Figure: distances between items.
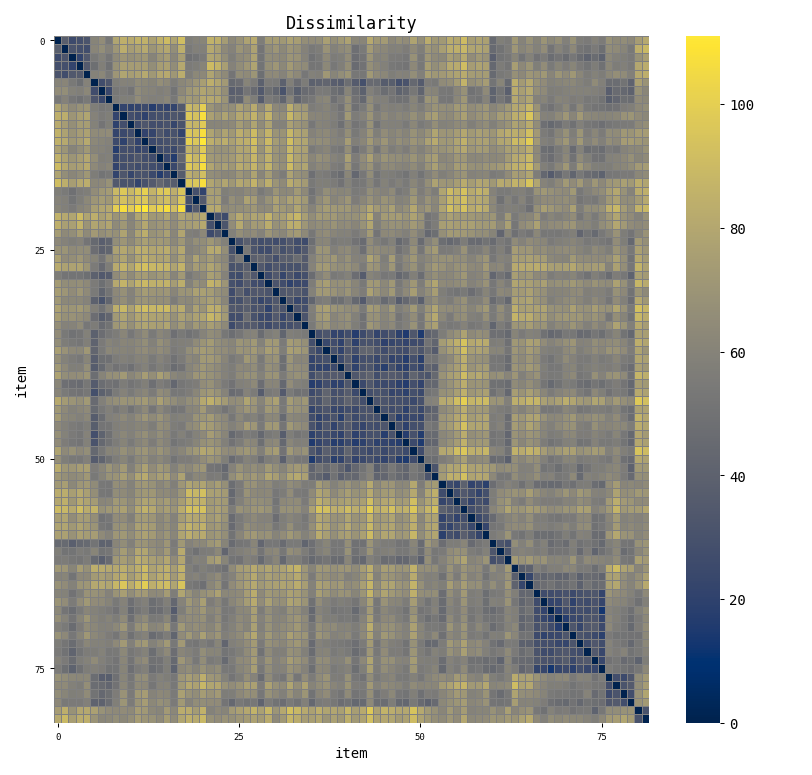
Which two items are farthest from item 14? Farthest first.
20, 18
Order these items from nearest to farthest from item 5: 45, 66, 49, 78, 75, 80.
45, 49, 78, 75, 66, 80
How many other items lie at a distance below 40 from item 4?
4
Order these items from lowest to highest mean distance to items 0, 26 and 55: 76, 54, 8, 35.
54, 35, 76, 8
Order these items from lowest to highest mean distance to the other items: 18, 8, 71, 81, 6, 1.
6, 71, 8, 1, 18, 81
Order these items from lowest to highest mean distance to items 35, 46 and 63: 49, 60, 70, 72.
49, 72, 60, 70
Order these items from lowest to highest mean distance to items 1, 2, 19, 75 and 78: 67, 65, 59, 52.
67, 65, 52, 59
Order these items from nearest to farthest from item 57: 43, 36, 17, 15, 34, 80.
34, 80, 15, 17, 36, 43
